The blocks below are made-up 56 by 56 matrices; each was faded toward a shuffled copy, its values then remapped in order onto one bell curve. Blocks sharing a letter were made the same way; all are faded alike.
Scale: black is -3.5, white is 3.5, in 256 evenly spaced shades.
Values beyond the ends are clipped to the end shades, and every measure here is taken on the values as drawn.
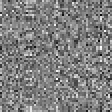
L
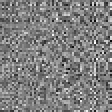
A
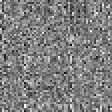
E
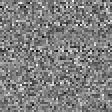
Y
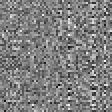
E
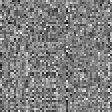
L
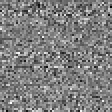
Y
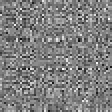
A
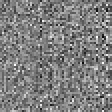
E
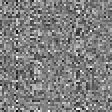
E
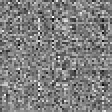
L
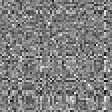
A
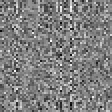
L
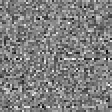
Y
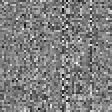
E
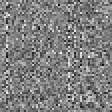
L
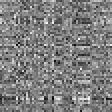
A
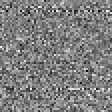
Y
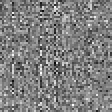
E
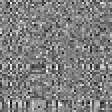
A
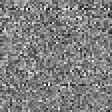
Y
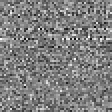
Y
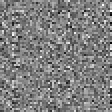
L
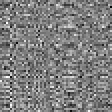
A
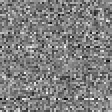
Y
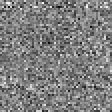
Y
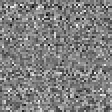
Y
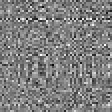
A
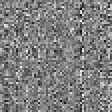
L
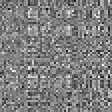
A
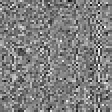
L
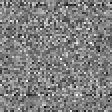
Y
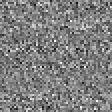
Y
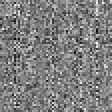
E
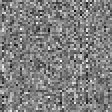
L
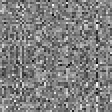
L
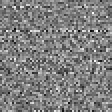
Y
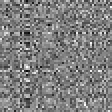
A
